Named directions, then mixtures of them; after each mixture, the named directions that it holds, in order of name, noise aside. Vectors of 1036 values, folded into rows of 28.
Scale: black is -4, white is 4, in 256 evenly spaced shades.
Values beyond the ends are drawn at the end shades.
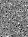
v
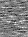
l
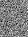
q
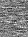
l, q.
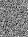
q.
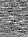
l.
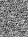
l, q.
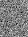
q.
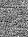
l, q.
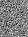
q.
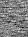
l, v.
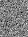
q.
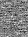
l, v.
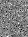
v.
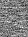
l, q, v.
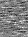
l.
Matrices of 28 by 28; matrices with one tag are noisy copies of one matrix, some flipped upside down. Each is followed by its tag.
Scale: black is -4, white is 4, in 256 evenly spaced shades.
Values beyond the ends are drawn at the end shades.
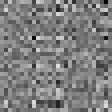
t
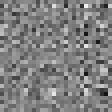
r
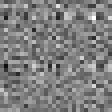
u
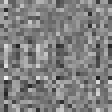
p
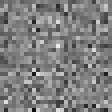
t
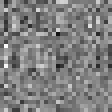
p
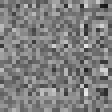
r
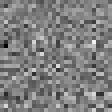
u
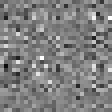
u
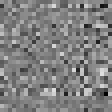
r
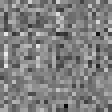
p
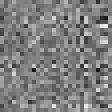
r
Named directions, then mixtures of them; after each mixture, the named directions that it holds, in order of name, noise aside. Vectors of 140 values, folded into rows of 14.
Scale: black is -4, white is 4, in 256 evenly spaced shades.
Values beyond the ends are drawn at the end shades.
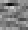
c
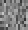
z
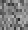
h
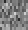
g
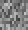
g.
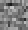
c, z.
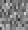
g.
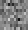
c, g, h.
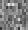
c, h, z.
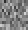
g.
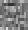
c, z.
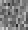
c, g, z.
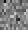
g, h, z.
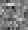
c, g.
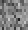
h.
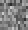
c, z.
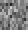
c, g, z.
